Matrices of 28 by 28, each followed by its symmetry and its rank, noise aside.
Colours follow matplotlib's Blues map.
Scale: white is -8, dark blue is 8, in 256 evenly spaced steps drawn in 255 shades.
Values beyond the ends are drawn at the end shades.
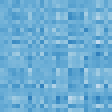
no symmetry, rank two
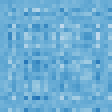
antisymmetric, rank two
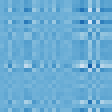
no symmetry, rank one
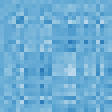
symmetric, rank two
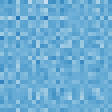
no symmetry, rank three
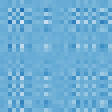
symmetric, rank one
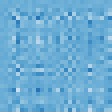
no symmetry, rank two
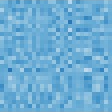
no symmetry, rank three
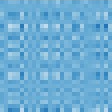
no symmetry, rank one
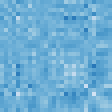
symmetric, rank three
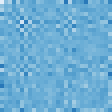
symmetric, rank three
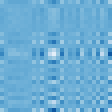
symmetric, rank one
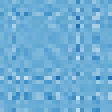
antisymmetric, rank two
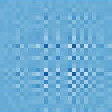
symmetric, rank one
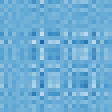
symmetric, rank one
